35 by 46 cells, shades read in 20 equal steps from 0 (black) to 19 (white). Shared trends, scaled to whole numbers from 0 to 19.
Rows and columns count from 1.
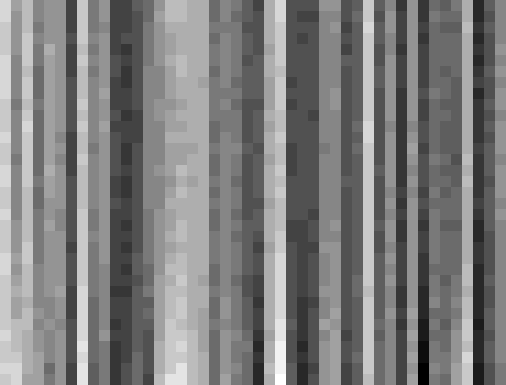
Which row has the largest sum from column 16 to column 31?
35
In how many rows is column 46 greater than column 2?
11
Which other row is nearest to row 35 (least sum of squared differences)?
34
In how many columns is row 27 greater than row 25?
10
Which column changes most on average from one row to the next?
17
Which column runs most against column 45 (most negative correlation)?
41
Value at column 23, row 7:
7
